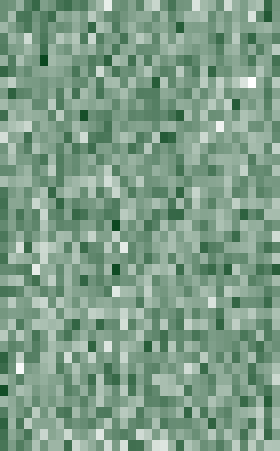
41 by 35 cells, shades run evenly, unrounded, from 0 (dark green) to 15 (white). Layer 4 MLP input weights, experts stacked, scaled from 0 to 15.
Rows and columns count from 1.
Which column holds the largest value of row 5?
35
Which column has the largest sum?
16
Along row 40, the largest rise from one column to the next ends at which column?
18
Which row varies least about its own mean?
15
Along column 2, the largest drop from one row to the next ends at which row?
9
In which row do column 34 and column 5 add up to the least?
1
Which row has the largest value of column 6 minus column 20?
20
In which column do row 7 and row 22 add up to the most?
13
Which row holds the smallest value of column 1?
36
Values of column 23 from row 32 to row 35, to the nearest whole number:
5 7 8 7
